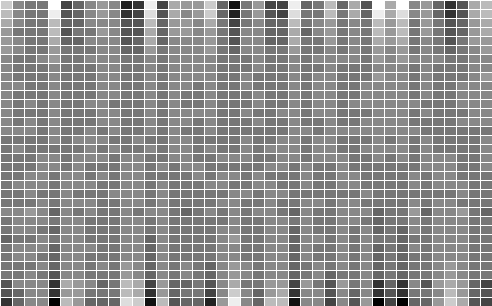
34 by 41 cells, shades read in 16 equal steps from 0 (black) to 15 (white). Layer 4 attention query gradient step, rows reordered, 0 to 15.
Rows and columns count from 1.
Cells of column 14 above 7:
15
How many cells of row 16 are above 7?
16
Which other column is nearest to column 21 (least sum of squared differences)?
27
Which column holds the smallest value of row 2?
20
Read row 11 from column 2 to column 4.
7 7 7
